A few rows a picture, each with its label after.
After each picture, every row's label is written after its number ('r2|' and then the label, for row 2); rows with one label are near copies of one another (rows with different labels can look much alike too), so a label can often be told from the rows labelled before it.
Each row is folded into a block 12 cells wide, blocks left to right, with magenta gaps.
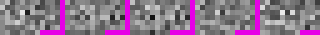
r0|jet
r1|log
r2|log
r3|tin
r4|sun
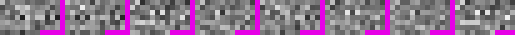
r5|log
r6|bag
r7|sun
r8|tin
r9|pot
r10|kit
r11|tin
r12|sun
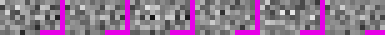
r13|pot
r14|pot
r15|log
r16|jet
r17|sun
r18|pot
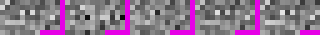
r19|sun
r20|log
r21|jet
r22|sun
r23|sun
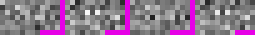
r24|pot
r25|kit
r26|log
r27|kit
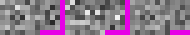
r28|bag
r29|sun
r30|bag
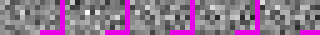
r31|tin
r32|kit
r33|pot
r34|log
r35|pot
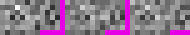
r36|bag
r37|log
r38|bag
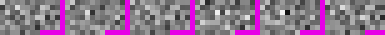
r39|pot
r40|tin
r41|pot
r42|kit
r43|jet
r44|pot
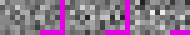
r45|pot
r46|log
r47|kit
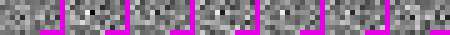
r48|log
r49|jet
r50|jet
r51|tin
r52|tin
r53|jet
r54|log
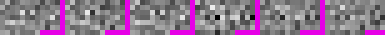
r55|sun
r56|jet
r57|sun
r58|log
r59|log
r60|bag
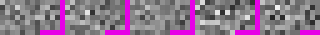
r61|pot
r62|jet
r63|bag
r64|sun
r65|bag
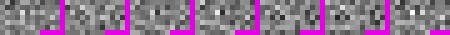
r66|kit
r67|pot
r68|tin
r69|tin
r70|bag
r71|bag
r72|kit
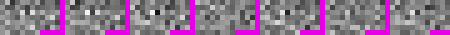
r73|kit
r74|kit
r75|jet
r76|bag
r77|jet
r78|tin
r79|jet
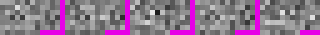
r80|bag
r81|log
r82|jet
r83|bag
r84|sun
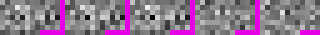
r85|log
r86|log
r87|log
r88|kit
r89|tin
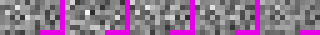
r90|bag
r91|tin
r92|pot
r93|pot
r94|bag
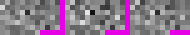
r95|jet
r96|jet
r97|jet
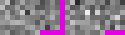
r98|jet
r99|kit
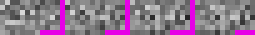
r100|sun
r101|pot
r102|log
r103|log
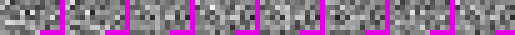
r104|sun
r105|tin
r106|log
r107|pot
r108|log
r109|bag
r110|kit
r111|pot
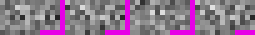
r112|log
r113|pot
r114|kit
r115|pot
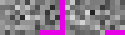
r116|bag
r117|jet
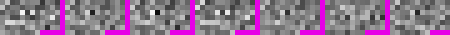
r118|sun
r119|jet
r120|jet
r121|sun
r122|jet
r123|log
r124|tin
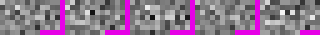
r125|pot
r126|jet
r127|log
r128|pot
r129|sun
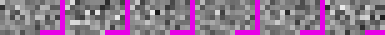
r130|pot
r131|sun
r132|jet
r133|tin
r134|jet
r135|pot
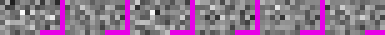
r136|kit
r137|pot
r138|tin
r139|bag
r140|bag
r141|pot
